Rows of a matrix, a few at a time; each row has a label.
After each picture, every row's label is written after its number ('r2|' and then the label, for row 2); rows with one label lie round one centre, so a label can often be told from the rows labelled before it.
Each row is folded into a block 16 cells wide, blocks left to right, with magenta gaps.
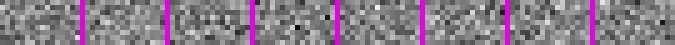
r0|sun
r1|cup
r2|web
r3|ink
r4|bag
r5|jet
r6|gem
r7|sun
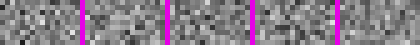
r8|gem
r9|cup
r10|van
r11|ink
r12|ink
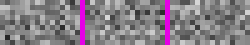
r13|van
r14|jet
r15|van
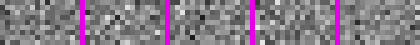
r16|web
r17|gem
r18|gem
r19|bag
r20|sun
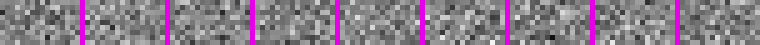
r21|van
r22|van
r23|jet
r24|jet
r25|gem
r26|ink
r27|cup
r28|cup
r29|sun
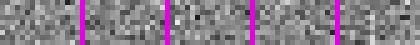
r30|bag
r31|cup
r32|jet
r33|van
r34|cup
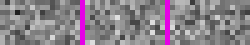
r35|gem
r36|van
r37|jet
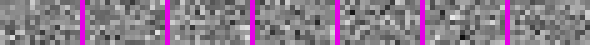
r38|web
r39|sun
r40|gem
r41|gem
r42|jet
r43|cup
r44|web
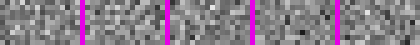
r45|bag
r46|jet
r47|gem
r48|ink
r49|van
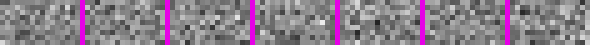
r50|van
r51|ink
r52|jet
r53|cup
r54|sun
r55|jet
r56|gem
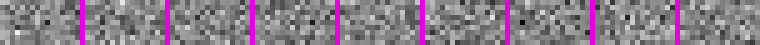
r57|jet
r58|sun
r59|van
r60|jet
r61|sun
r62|jet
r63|cup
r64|gem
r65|gem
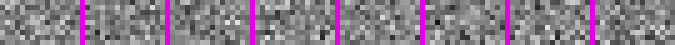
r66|jet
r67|web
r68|cup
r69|web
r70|jet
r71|cup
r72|ink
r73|jet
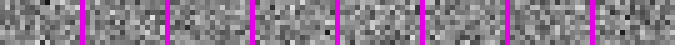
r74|ink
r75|jet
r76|cup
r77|bag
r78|jet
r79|cup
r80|web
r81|gem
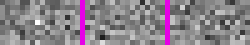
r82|cup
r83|sun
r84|cup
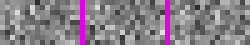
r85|web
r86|jet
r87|ink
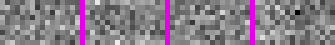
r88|gem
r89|sun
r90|jet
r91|jet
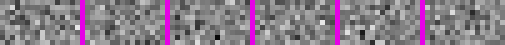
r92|van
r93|ink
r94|ink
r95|cup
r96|van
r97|van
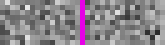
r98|sun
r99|bag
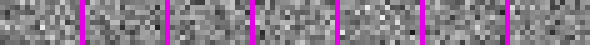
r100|sun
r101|sun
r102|jet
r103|gem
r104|web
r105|jet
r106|jet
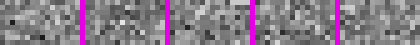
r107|cup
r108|gem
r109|cup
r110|web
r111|ink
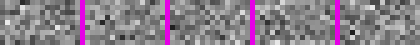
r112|jet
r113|van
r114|ink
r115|van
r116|web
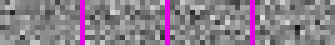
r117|gem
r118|van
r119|web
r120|gem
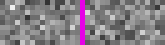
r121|web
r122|sun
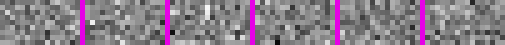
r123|ink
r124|cup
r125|bag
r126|gem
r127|van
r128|web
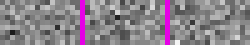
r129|web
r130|web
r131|jet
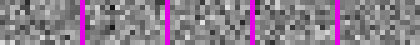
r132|ink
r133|ink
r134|jet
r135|gem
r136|bag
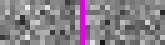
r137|van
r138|jet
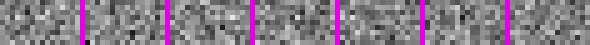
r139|ink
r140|ink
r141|bag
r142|van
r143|jet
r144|van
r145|ink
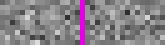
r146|cup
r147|cup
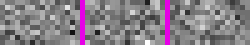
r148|web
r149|web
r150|cup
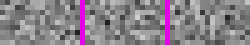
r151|cup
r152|sun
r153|sun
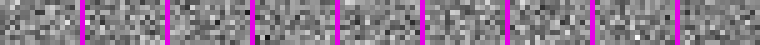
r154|cup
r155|bag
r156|jet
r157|bag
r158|sun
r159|van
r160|sun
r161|ink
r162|cup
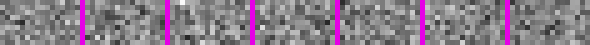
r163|van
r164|web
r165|sun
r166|van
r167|bag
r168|van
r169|cup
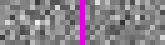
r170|gem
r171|sun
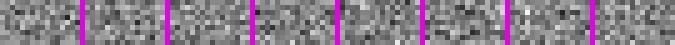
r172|cup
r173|web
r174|gem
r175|cup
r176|bag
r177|van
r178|web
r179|web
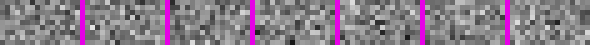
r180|web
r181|bag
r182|bag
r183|jet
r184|web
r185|cup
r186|jet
